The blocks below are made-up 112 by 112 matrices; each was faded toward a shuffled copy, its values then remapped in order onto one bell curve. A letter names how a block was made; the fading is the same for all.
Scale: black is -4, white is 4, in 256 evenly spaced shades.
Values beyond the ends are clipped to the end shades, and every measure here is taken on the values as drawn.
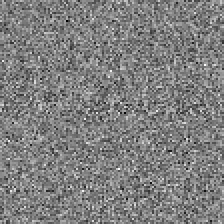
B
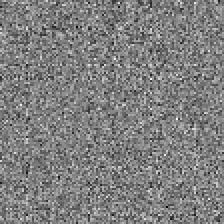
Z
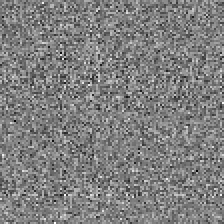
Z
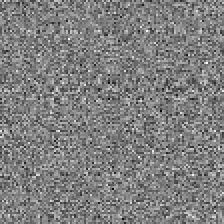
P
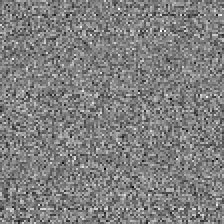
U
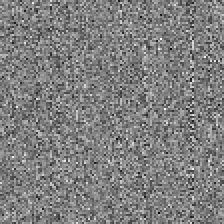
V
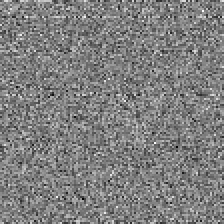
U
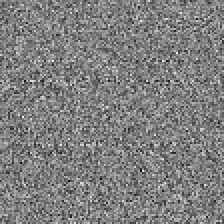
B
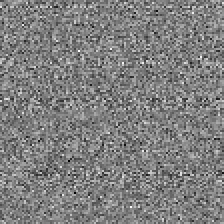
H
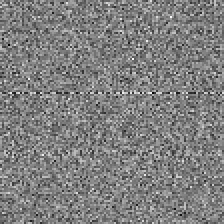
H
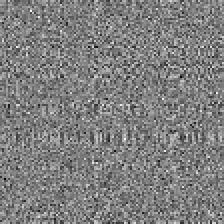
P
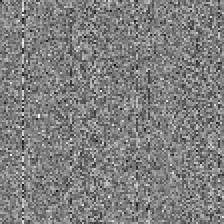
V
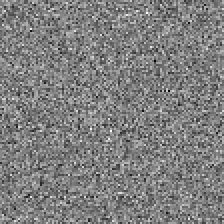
B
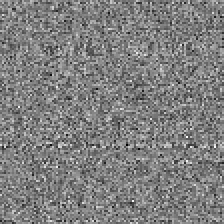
H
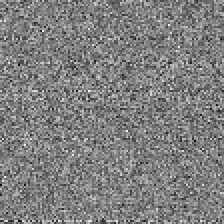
U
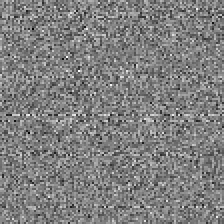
U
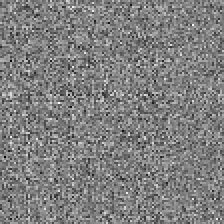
Z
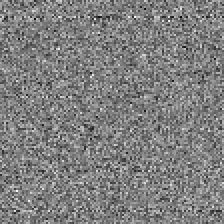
U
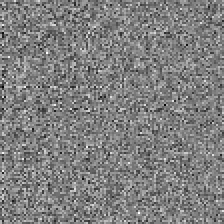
Z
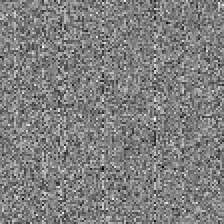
V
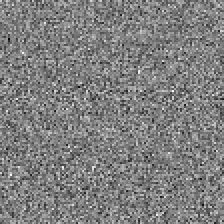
B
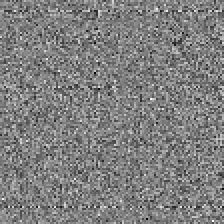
Z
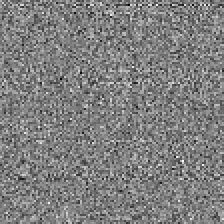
H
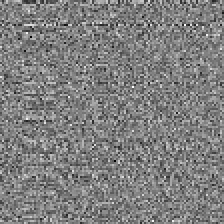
P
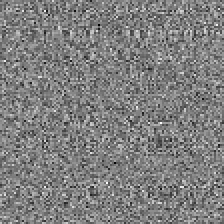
P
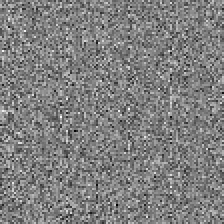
V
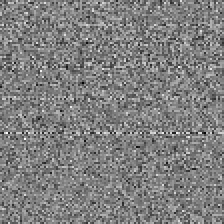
U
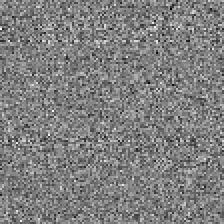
H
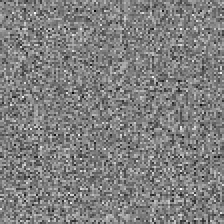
Z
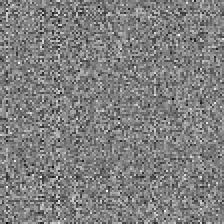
Z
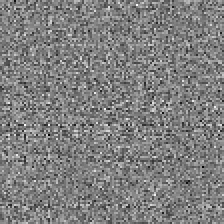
Z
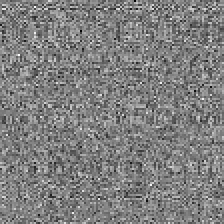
P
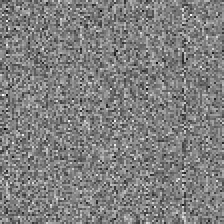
V
